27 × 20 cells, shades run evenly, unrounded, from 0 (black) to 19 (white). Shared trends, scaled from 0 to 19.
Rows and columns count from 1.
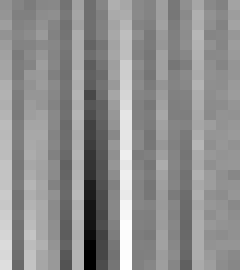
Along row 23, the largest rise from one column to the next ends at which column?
11
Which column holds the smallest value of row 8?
8
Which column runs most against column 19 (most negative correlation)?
9
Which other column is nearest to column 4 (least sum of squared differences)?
14
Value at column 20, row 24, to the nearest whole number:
11
